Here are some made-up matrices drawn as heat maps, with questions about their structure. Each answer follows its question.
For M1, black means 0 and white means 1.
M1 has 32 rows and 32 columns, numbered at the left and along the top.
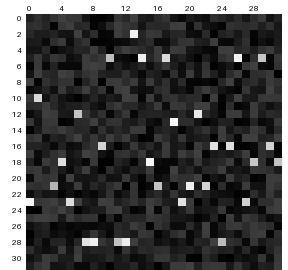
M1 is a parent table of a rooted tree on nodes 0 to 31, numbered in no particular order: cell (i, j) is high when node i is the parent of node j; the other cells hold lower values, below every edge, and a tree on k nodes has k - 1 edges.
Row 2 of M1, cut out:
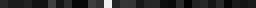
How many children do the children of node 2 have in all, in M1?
1
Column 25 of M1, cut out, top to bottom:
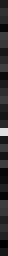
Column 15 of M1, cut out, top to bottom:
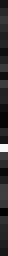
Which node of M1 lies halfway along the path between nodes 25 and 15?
12
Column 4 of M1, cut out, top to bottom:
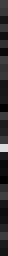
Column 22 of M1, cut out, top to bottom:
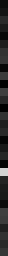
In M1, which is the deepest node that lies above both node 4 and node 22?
18
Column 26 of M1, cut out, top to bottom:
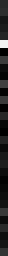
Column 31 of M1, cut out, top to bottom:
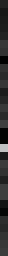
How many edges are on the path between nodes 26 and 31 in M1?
8
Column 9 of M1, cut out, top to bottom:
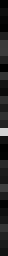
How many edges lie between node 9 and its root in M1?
7
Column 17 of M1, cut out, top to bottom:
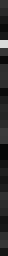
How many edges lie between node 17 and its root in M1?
9
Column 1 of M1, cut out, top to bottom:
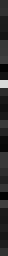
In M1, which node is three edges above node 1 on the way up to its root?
23
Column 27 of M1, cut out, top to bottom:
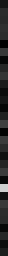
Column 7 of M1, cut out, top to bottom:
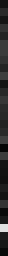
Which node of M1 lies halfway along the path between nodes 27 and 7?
21
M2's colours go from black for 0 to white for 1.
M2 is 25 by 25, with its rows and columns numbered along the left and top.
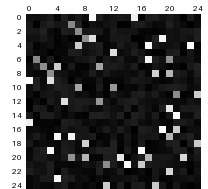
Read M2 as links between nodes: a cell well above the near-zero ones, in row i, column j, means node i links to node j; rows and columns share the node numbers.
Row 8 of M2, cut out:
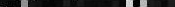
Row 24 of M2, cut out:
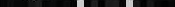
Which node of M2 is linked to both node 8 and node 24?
node 18
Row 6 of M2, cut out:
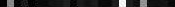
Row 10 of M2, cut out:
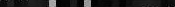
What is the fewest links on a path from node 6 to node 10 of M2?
4
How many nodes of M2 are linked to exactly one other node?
8
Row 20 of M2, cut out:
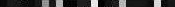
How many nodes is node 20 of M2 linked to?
5
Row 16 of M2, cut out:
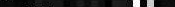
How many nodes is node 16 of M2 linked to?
2
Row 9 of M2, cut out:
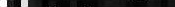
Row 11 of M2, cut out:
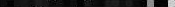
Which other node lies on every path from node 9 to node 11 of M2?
node 3
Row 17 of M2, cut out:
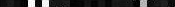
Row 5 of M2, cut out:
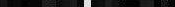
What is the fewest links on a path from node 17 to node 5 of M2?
5
